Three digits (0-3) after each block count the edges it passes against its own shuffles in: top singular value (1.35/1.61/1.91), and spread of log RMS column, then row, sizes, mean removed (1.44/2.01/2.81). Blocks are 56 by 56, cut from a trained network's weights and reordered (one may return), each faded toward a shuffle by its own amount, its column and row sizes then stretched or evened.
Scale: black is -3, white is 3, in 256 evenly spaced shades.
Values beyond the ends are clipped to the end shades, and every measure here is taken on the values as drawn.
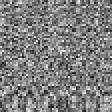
3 0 1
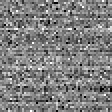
2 0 0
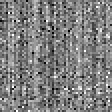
3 0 1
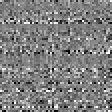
2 1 3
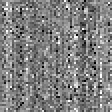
2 2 0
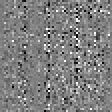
1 3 1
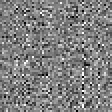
3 2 1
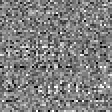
2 0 2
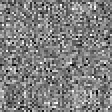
2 0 2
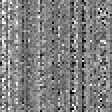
3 3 0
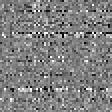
3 1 3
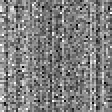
3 1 0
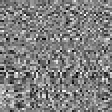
3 0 2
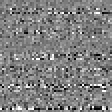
3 0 3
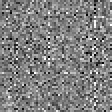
2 2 1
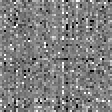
1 2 1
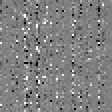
0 3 0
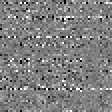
0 1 3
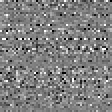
0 0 3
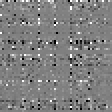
2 2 3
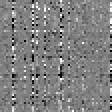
2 3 0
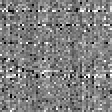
1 0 2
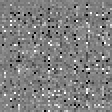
0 2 2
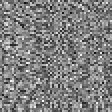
3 0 0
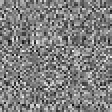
3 0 1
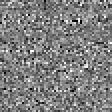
0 0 2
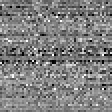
3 0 3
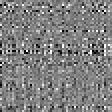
3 2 3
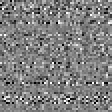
2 0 3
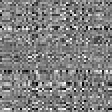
3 1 3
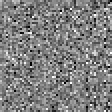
0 2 0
